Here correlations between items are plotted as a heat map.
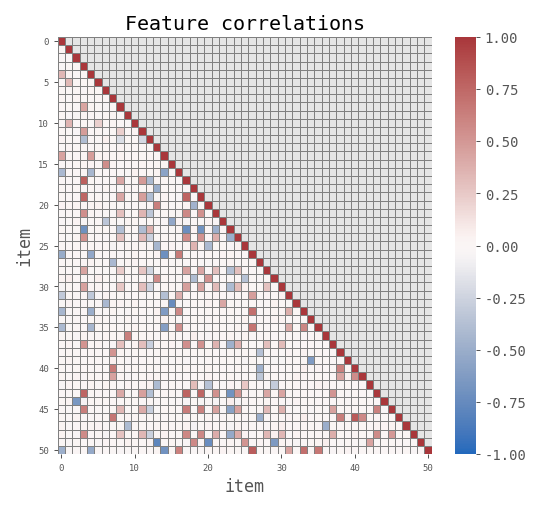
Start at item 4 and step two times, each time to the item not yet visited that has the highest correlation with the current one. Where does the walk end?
0
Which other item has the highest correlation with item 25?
49
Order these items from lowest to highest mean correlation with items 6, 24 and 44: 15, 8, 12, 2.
2, 12, 8, 15
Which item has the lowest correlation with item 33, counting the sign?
14
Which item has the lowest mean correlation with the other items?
23
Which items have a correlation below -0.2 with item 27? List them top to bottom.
7, 38, 40, 41, 46
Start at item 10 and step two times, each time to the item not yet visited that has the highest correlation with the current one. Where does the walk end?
5
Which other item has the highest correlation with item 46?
40
